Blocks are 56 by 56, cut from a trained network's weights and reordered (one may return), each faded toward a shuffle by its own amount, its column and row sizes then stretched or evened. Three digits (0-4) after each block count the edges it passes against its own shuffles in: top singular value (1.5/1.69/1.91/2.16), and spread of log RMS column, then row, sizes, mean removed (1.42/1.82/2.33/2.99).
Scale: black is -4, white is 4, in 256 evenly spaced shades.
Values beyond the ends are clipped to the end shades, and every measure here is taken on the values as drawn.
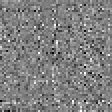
0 3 3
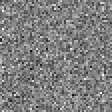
0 1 0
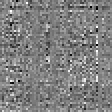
1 4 0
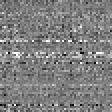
1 1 4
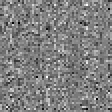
0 3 1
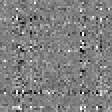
2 3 3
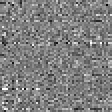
3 1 3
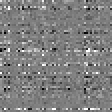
2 3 4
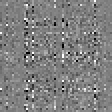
0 4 2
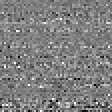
0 0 4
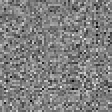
3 2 1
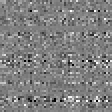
3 2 4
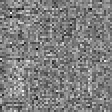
2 2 0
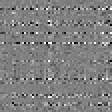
4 2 4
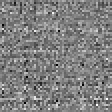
0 3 3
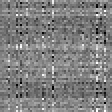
4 4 0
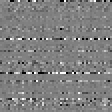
2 0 4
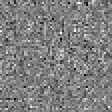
0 2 2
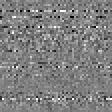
1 0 4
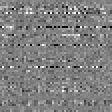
2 0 4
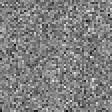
0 1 0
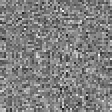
3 1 0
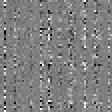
1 4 2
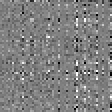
2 4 2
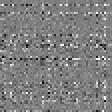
2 3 4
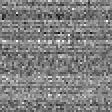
4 2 1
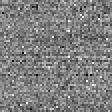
0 0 1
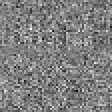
3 1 2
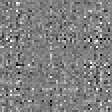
0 3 3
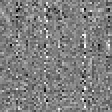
2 3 1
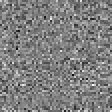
3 1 2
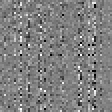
2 4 1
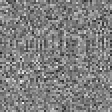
3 0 1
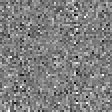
0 2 2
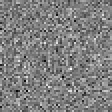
2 1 1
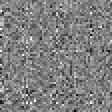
3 3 1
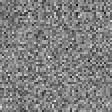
3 0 0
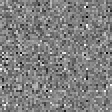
1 2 2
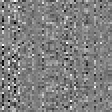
3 4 1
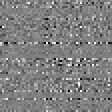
0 2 4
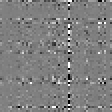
4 3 3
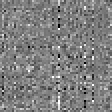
3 3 2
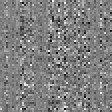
0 4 1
